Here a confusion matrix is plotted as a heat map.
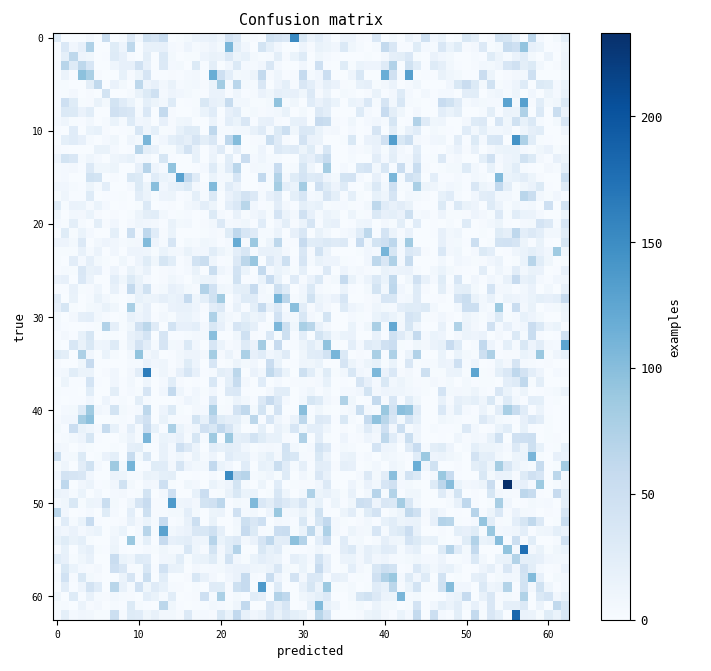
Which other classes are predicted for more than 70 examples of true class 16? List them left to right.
12, 19, 27, 30, 44
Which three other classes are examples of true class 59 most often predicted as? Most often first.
25, 48, 33
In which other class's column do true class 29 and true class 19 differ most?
9
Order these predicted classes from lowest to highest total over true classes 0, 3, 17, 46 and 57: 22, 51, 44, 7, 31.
31, 51, 22, 7, 44
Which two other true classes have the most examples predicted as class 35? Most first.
39, 26
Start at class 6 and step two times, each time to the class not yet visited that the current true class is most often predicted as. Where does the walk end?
10
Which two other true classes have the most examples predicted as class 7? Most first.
46, 59
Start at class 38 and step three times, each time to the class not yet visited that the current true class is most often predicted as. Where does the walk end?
62
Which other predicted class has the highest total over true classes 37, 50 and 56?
14
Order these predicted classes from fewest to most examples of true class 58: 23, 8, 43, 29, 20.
20, 8, 43, 29, 23
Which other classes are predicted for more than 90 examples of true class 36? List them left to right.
11, 39, 51
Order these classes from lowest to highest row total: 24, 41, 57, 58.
57, 24, 58, 41
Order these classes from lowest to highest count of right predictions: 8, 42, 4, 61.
8, 42, 61, 4
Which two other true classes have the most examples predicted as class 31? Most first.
49, 53
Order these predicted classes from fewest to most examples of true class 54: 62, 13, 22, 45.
45, 22, 62, 13
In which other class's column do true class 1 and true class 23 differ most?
21
